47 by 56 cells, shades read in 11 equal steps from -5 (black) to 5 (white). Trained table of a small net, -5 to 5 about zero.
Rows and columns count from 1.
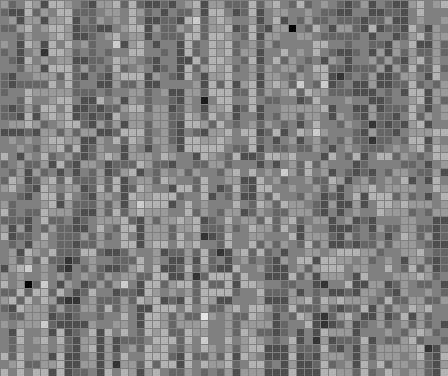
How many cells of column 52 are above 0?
34
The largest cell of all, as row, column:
40, 26
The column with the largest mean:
24
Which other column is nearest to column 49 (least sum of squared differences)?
42
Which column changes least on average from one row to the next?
55
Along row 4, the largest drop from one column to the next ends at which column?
37
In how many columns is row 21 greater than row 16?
22
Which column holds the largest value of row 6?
15
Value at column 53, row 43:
-1
